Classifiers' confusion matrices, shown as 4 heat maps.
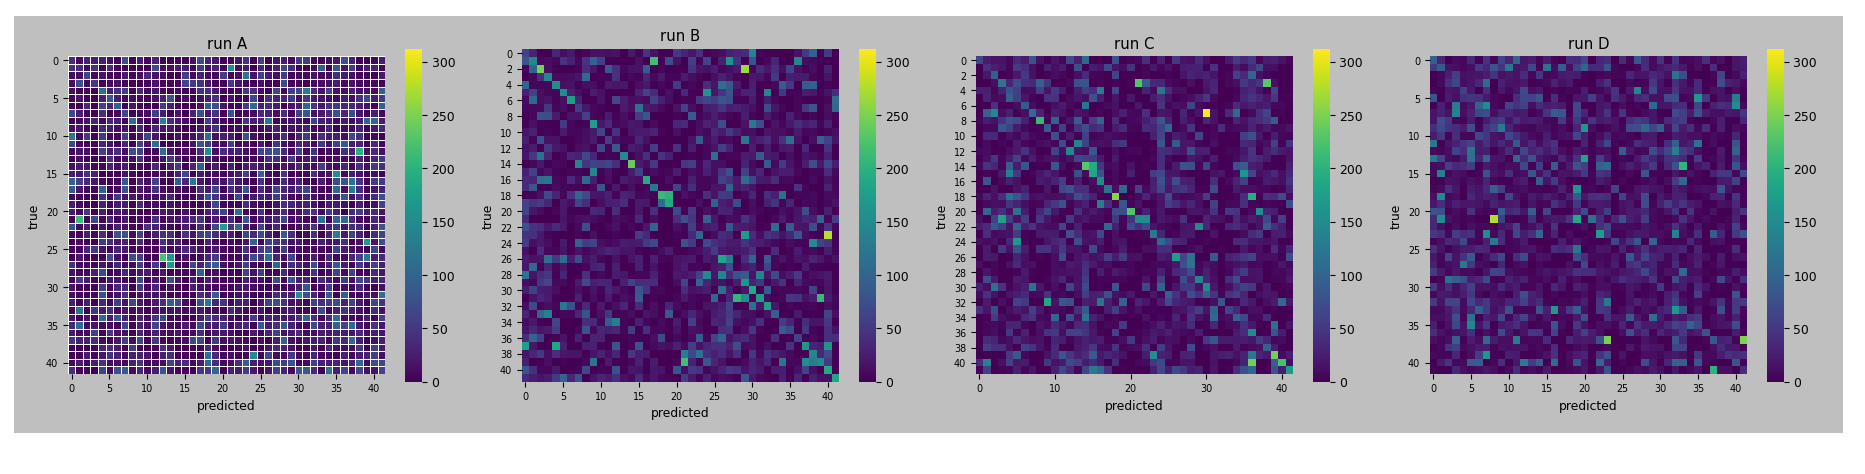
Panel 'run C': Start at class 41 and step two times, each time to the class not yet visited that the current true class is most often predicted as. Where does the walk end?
35
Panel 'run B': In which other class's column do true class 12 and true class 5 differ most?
24
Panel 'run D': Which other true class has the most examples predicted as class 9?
20
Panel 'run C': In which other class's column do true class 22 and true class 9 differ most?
29
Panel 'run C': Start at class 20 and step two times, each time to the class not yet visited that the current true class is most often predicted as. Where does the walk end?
31
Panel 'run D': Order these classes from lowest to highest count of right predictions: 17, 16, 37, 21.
17, 16, 37, 21
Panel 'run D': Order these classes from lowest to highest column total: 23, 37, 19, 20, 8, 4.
37, 4, 8, 20, 23, 19
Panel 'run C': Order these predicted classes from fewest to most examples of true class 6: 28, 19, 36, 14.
19, 36, 28, 14
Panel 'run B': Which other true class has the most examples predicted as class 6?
32
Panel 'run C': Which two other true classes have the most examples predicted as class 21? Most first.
3, 17
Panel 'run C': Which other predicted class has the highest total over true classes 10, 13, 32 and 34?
14
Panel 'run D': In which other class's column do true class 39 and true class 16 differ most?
7
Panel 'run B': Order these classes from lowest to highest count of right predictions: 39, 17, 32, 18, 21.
21, 17, 39, 32, 18
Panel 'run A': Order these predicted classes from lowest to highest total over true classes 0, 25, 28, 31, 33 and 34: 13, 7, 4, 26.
13, 26, 7, 4
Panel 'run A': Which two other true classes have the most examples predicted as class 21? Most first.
1, 7
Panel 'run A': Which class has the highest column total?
35
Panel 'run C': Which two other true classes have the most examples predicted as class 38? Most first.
3, 22
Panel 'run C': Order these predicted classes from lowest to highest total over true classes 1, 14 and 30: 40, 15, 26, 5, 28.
40, 26, 5, 28, 15
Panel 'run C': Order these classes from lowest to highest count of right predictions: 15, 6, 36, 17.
6, 17, 36, 15
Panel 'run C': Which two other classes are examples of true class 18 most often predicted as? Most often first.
36, 4
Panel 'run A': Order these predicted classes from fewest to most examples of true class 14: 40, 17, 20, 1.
20, 1, 40, 17
